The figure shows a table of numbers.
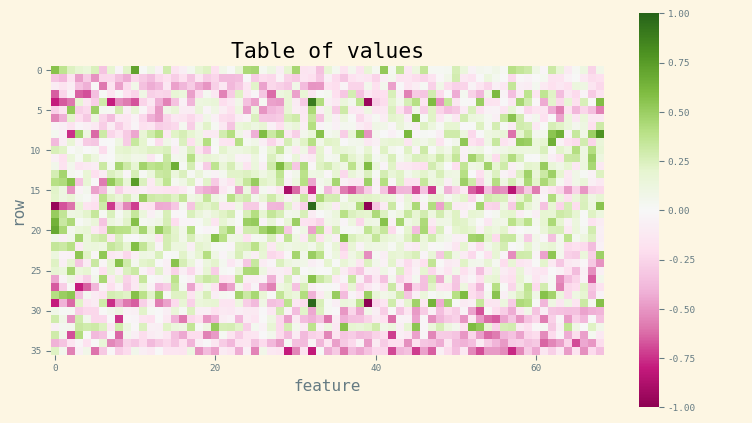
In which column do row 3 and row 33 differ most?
55
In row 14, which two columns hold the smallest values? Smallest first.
6, 32
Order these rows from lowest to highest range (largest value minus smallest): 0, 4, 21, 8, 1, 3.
1, 21, 0, 3, 8, 4
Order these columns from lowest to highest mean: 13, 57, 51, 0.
57, 13, 0, 51
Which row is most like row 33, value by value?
31
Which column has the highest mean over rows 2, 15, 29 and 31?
3
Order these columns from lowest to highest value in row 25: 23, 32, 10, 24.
32, 23, 10, 24
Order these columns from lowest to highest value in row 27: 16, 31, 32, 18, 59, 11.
18, 32, 16, 11, 31, 59
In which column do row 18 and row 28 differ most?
36
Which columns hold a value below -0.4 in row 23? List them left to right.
39, 57, 61
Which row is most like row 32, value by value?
21
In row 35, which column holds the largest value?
0
